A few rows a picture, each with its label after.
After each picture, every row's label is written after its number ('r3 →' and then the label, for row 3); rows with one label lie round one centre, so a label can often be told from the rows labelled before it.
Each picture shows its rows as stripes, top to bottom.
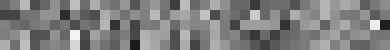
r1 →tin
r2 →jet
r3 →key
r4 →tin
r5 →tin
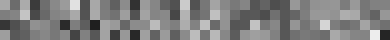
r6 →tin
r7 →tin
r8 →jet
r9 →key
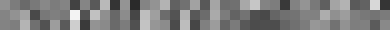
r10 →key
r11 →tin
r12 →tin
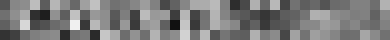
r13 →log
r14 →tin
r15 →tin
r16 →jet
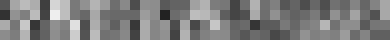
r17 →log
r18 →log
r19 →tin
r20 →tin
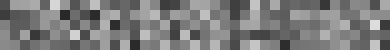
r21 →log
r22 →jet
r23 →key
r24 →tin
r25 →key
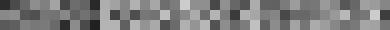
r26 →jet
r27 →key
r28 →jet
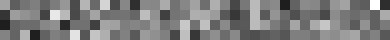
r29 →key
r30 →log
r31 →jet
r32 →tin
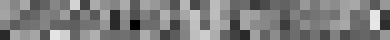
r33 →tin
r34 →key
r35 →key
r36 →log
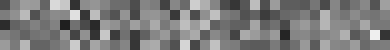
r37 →log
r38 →tin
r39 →jet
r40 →key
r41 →tin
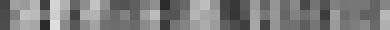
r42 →log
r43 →log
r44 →log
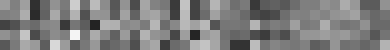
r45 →tin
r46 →tin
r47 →jet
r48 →tin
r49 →log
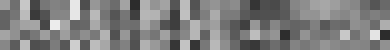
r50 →tin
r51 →tin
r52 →log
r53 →key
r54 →tin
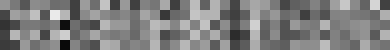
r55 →key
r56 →log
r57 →jet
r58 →log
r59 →jet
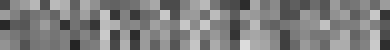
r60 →log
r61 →key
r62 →jet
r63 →key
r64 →key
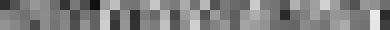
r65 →jet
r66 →key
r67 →key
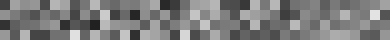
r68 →log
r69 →key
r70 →jet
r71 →tin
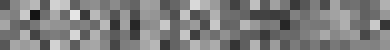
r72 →log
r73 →tin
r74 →key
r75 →tin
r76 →log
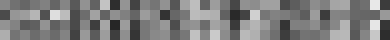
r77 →key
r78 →log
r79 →key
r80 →key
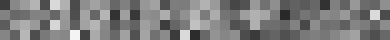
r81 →log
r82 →key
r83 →log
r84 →tin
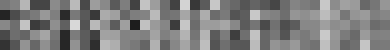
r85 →tin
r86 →jet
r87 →tin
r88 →jet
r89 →jet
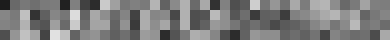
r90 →jet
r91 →tin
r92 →tin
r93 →log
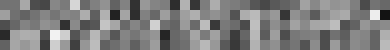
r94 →tin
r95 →key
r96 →jet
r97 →log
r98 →log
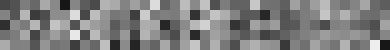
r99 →jet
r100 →tin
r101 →log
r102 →tin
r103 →key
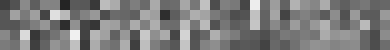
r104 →jet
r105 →log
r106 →jet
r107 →tin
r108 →tin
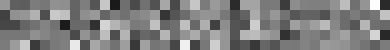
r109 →key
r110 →log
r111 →jet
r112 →key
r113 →tin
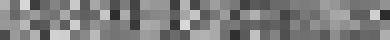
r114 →tin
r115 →key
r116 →tin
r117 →log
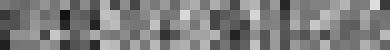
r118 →key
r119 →jet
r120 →jet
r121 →log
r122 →jet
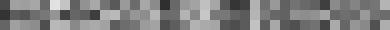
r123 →log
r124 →jet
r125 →log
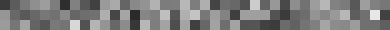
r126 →jet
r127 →key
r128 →tin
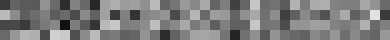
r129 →jet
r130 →key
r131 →jet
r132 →log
